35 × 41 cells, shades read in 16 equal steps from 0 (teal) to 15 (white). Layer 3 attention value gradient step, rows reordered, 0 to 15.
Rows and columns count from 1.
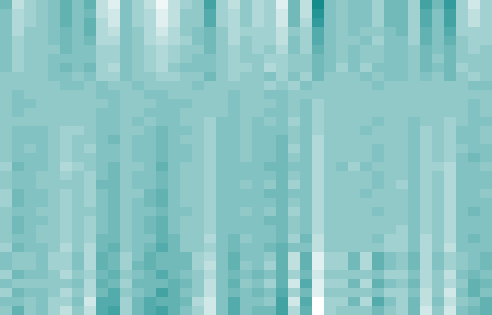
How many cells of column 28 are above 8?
5
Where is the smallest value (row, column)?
1, 27
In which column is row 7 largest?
14
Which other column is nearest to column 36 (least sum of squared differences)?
18
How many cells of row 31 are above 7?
19
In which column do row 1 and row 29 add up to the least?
38
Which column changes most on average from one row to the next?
25
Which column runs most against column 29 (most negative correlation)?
30
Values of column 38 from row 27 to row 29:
10 11 9
